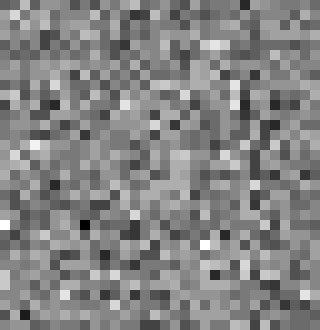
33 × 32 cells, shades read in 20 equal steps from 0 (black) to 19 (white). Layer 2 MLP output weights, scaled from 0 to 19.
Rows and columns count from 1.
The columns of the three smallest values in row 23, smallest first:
9, 14, 28
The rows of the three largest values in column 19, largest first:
10, 16, 20
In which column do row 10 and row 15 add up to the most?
4
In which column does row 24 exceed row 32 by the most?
3
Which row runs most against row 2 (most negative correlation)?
25
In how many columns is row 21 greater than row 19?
11
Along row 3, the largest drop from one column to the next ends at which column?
13
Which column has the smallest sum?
26
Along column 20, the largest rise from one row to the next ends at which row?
12
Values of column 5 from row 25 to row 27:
9 12 12
